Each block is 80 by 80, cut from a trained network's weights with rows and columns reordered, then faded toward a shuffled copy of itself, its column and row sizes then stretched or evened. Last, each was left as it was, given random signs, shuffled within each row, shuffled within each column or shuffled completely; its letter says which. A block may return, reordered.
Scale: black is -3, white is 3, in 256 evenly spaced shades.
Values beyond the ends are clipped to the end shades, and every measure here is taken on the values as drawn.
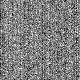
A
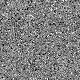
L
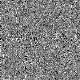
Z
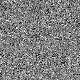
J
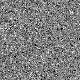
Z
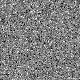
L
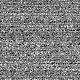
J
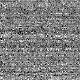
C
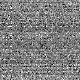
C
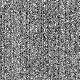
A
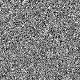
J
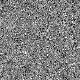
A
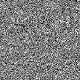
C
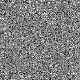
Z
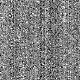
C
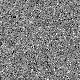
L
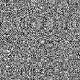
C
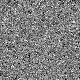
L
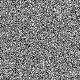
A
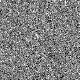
A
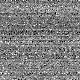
J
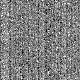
A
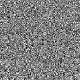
C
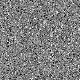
A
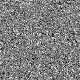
J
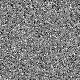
L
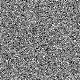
J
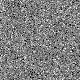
L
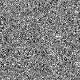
Z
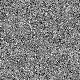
L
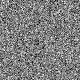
L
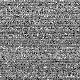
J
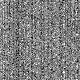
A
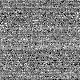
J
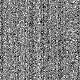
C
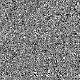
Z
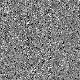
A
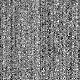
C
